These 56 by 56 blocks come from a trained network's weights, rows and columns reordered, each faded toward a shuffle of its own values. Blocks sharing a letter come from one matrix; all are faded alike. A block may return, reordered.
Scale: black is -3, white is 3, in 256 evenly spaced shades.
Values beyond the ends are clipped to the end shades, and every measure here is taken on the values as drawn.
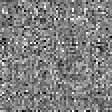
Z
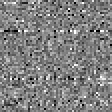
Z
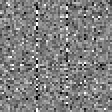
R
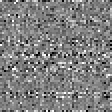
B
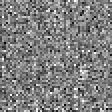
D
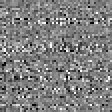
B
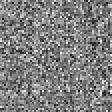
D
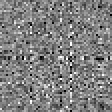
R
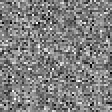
D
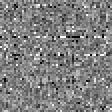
Z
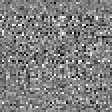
B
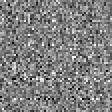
Z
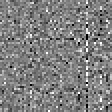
R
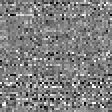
B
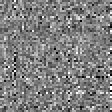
R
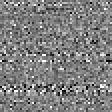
B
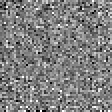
D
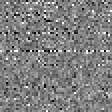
Z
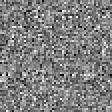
Z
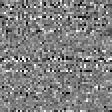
B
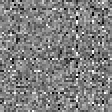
R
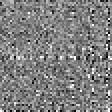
R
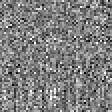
D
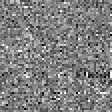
Z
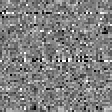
Z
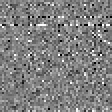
Z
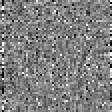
R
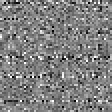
B
